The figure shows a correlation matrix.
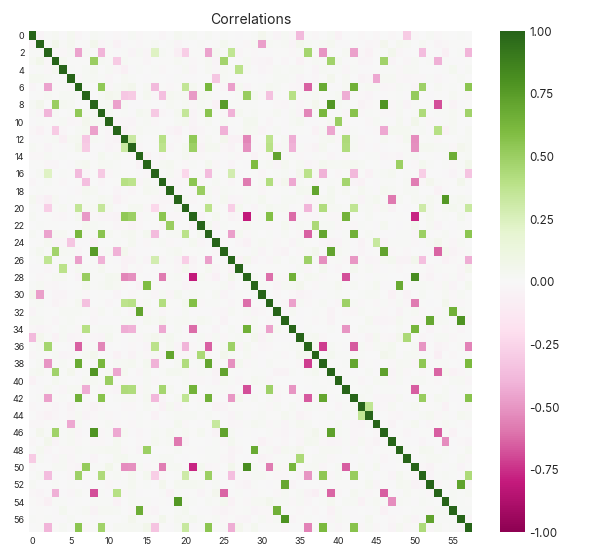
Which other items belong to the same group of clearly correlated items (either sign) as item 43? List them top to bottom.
44
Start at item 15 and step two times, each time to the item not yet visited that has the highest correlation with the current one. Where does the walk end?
48
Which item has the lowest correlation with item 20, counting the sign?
36
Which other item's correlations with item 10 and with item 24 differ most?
40
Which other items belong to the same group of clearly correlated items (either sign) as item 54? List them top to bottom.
19, 47
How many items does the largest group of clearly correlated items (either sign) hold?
12
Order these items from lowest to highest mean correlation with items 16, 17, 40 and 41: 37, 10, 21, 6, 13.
6, 37, 10, 13, 21
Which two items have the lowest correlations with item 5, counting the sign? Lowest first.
45, 24
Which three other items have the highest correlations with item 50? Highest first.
28, 34, 7
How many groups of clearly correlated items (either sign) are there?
14
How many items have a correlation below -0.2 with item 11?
5
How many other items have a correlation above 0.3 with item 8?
4
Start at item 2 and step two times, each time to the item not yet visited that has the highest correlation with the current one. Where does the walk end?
26
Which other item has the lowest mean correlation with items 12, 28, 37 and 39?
53
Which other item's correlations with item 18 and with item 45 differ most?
37
